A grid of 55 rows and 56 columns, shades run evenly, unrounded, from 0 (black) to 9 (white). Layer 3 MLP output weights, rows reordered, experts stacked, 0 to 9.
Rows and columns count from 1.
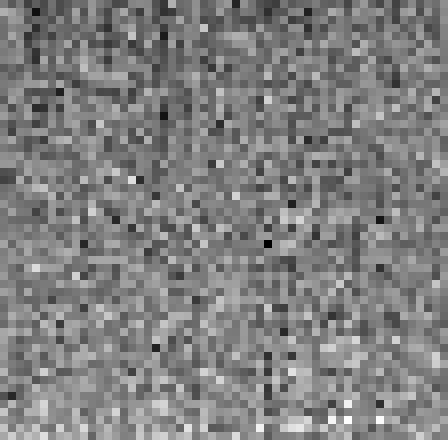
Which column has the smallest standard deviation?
47
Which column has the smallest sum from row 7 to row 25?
21
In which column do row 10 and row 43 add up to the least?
8
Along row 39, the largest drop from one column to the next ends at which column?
35
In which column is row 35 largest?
10
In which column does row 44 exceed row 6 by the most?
14
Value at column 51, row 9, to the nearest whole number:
6
